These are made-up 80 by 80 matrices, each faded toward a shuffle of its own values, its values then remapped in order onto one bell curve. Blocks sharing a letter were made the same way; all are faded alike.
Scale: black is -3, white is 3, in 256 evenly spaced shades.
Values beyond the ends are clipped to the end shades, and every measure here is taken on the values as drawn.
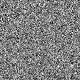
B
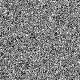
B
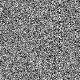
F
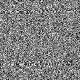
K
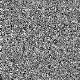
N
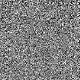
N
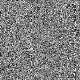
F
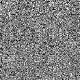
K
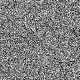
B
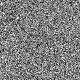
B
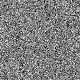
B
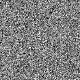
B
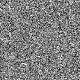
B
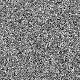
B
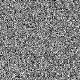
K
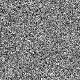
B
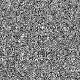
K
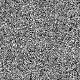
B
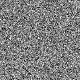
B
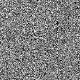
F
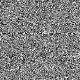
N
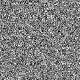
K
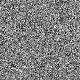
K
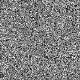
N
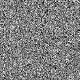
F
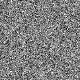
B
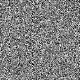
F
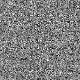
N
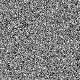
B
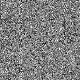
F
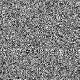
K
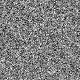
B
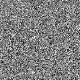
N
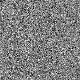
F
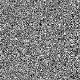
N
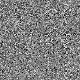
N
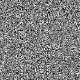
N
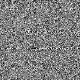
N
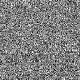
K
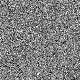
B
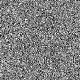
K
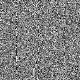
F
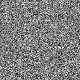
K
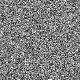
F
